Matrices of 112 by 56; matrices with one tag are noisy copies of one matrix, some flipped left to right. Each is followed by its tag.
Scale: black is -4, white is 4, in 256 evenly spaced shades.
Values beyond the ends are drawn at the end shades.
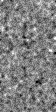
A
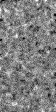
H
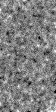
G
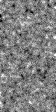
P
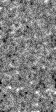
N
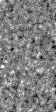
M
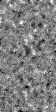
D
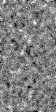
D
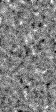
D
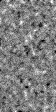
D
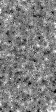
G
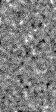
D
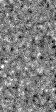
M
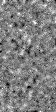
D
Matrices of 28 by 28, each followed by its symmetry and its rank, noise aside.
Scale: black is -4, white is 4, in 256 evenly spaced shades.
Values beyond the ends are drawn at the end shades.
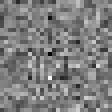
no symmetry, rank five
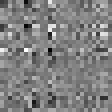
no symmetry, rank three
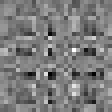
no symmetry, rank three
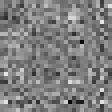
no symmetry, rank three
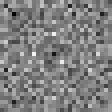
symmetric, rank five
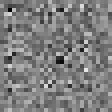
no symmetry, rank four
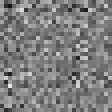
no symmetry, rank five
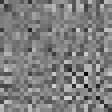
symmetric, rank three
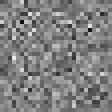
symmetric, rank four
